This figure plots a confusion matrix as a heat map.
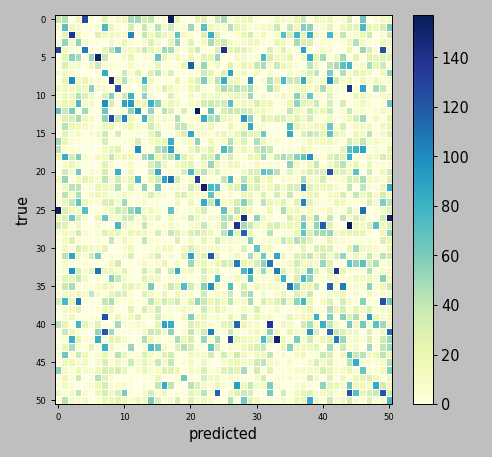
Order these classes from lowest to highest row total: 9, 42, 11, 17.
17, 9, 11, 42
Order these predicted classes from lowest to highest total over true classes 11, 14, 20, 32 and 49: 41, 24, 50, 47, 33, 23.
33, 23, 47, 50, 24, 41
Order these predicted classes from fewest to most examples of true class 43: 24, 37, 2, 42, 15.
42, 37, 24, 2, 15
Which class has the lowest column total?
5
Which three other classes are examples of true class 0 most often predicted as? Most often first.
17, 4, 46
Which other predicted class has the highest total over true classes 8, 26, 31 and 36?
2
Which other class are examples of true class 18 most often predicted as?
38
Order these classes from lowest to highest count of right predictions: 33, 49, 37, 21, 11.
37, 11, 33, 49, 21
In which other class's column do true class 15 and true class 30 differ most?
35
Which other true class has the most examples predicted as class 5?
9
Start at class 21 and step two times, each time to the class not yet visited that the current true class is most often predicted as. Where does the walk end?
12
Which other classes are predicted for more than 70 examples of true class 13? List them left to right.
8, 10, 22, 28
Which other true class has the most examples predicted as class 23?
31
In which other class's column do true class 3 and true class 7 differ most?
26
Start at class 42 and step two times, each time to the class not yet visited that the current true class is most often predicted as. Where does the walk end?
6
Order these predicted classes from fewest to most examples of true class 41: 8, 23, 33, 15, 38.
33, 15, 8, 38, 23
